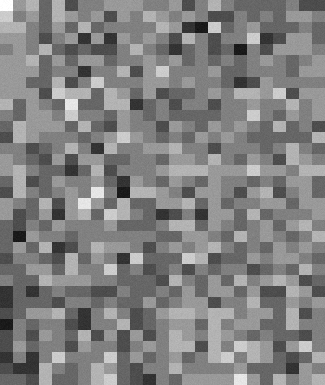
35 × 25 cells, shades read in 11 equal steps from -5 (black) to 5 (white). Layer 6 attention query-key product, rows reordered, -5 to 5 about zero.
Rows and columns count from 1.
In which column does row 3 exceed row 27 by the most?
1
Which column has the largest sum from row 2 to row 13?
10
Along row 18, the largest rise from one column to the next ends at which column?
11
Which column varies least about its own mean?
18
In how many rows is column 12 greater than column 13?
15
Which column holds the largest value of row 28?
20
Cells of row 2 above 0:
11
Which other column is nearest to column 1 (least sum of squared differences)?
3
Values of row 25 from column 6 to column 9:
2 0 0 3
